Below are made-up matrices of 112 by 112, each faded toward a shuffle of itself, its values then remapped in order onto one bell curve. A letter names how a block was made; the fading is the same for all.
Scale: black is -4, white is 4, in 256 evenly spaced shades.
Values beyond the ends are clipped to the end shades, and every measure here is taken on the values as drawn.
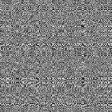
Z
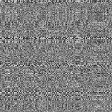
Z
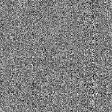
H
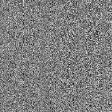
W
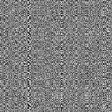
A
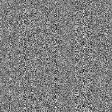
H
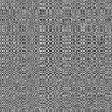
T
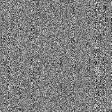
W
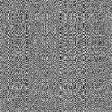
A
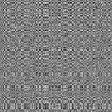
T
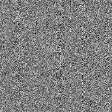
W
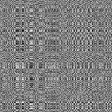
T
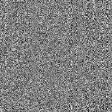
H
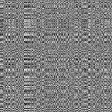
T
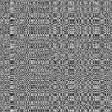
T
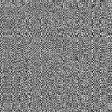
A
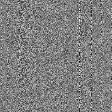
W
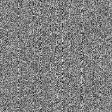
W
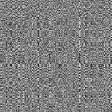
A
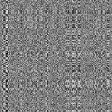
A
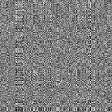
A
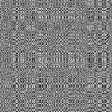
T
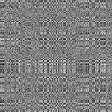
T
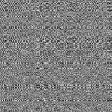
Z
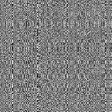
A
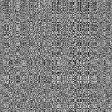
A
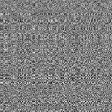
Z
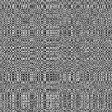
T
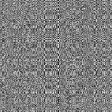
A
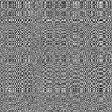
T
